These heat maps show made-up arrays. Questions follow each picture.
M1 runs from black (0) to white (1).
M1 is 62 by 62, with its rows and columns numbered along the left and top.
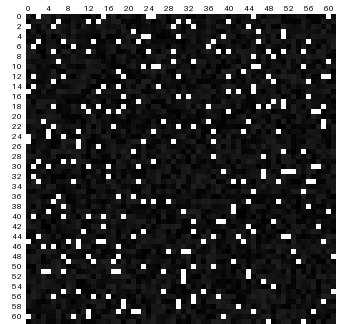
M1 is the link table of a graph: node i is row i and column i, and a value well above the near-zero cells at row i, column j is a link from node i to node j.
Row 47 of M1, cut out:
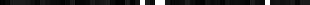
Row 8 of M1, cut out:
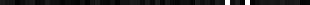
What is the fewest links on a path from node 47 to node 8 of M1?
5
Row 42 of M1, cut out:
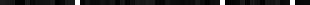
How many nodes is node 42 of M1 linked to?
3
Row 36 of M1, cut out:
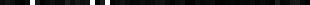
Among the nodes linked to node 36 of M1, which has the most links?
node 18
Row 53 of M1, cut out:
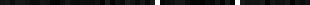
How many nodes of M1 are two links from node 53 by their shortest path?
5
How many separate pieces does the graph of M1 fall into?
3
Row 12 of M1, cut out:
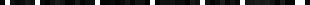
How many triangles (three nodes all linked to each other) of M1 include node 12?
5
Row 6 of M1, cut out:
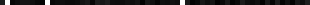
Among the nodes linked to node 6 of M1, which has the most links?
node 1
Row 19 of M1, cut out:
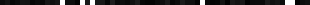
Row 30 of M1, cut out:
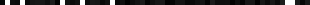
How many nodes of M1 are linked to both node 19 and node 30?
4
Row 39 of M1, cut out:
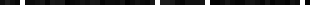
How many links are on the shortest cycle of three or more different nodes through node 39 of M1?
4
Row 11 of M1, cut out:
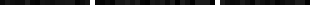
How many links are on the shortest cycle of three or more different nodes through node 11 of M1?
5
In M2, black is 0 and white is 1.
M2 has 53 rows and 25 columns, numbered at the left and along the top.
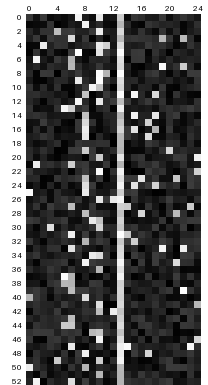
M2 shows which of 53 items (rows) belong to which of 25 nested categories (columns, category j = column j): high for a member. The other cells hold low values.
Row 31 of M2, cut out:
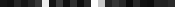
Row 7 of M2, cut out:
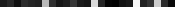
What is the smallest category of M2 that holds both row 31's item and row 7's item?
6
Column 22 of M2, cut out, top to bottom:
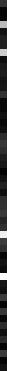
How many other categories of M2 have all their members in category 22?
1
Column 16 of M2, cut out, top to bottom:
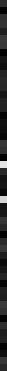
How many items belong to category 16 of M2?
2
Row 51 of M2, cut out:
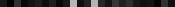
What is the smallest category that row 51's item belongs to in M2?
10
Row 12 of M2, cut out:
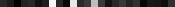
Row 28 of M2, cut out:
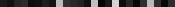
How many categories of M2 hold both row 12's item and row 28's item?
1
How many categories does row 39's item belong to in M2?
3
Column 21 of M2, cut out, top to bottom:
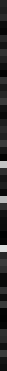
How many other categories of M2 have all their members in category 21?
1
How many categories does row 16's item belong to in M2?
4
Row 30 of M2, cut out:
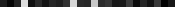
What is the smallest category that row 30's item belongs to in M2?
3
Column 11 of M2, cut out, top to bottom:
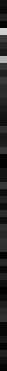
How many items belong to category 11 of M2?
2
